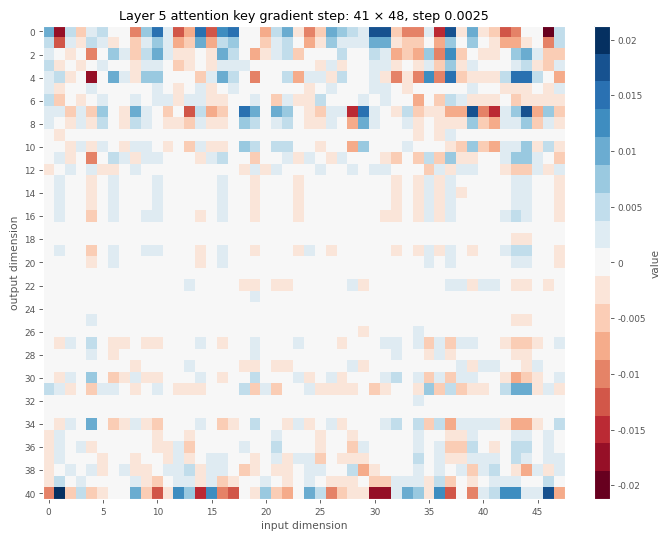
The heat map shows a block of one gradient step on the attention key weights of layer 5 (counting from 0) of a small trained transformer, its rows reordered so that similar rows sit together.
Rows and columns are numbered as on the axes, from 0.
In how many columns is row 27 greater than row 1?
20
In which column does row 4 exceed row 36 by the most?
37
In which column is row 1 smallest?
1
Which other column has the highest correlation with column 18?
29
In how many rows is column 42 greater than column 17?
9
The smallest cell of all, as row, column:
0, 46
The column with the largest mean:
44
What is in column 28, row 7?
-0.015
